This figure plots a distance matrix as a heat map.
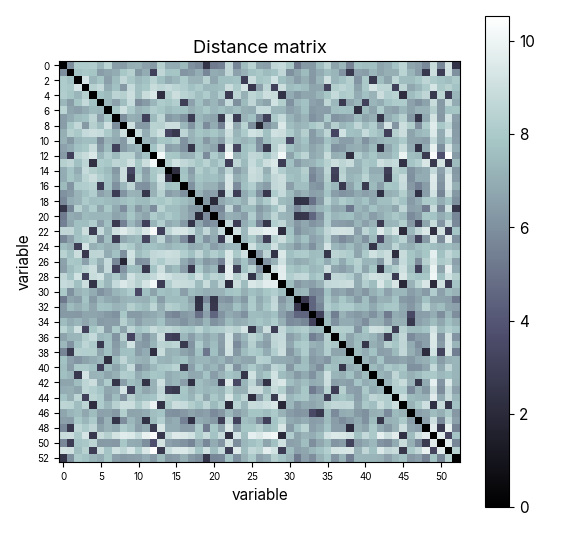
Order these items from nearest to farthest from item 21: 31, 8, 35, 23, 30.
23, 8, 31, 30, 35
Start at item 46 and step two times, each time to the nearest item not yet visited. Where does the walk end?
33
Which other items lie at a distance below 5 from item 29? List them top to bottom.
4, 13, 22, 45, 49, 51
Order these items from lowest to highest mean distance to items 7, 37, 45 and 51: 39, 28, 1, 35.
39, 1, 35, 28
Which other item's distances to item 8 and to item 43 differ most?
26
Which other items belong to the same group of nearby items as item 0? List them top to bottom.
19, 52
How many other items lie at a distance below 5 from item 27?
7
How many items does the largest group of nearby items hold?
8
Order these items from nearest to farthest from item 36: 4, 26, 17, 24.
17, 24, 26, 4
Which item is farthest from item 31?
28
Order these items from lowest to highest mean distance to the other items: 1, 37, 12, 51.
1, 37, 12, 51
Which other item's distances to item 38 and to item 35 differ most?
12
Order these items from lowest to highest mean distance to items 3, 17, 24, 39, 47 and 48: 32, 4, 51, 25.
25, 32, 4, 51
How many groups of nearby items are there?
13
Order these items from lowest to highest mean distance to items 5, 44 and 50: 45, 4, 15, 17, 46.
17, 46, 15, 4, 45
